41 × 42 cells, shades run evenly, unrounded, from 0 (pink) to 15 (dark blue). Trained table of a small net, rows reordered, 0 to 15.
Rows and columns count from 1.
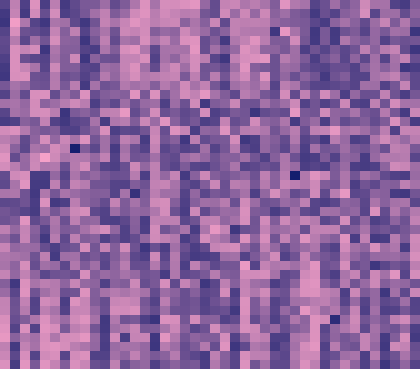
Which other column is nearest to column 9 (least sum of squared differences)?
1
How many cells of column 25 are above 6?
12
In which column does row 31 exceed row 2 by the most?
17
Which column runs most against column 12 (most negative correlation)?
24
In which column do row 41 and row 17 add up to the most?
39
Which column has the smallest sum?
25
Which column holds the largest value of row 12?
21
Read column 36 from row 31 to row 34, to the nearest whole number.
3 9 3 6
